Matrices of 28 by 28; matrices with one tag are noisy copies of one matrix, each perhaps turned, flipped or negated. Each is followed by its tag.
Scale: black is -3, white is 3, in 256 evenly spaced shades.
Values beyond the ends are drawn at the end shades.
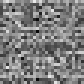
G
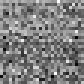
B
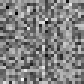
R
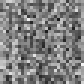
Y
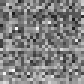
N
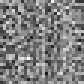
R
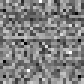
R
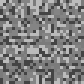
R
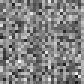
G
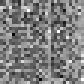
N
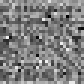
Y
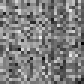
B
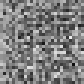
N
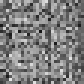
N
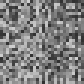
B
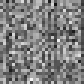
G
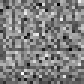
N
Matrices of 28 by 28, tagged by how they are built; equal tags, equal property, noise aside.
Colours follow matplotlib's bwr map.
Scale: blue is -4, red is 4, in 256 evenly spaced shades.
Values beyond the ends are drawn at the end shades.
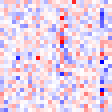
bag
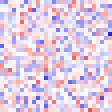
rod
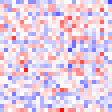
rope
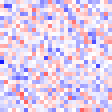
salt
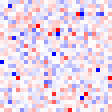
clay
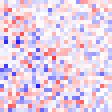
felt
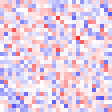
salt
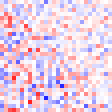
felt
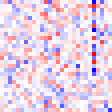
bag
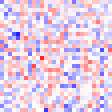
rope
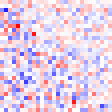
felt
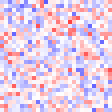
salt
